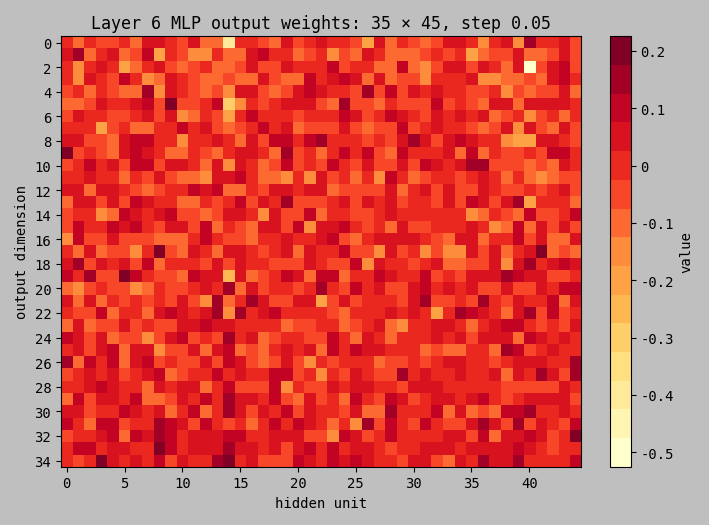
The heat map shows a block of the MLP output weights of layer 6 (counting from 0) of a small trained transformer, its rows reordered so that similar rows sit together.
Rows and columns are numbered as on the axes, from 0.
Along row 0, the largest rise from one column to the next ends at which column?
15
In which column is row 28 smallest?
19
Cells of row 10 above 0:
18
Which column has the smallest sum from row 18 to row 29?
24
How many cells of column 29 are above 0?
10
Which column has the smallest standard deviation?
30
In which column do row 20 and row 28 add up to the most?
14
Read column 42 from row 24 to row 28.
0 0.05 0 0.05 -0.05
